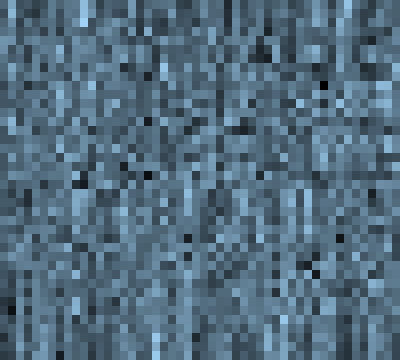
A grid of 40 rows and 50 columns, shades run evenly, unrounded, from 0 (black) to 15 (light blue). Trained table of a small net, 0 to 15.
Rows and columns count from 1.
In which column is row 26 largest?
39
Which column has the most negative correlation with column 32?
28
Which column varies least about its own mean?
7
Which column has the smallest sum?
1
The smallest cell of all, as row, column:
10, 41
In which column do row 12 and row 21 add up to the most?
38
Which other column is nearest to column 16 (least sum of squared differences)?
6
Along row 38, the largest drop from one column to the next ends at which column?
25
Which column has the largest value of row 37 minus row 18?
24
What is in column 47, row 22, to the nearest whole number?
2
